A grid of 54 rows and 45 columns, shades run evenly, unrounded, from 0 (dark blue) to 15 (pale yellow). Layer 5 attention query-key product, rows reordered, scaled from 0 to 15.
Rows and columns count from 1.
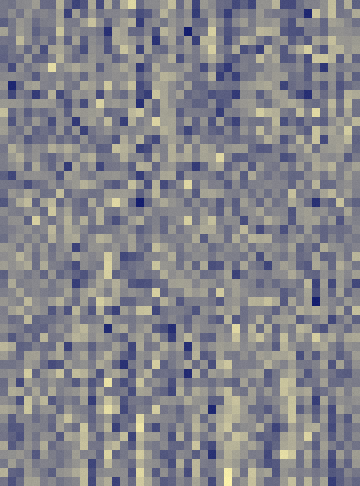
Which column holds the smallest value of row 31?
30
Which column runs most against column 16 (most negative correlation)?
14
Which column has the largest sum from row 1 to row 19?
42
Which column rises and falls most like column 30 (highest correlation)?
39
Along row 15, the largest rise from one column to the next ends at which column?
40
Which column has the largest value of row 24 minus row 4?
24
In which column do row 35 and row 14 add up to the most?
45
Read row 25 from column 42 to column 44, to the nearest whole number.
9 4 8
